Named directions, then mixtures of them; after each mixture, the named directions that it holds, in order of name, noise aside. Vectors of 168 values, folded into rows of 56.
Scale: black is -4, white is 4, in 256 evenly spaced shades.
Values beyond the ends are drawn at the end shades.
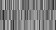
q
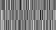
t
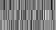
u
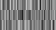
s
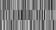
q, s, u.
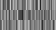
s.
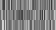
s, t, u.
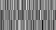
s, t.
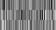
s, t, u.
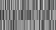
q, s.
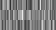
s.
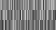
q, t, u.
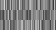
q, s, u.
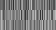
q, t, u.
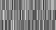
q, u.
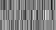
u.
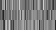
q.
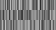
q, s.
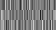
t.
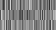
s, t.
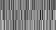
q, t, u.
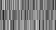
q.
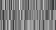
q.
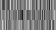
s, t.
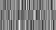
s, t, u.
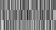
q, s, t.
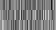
u.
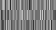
s, t.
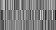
t, u.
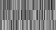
q, s, u.
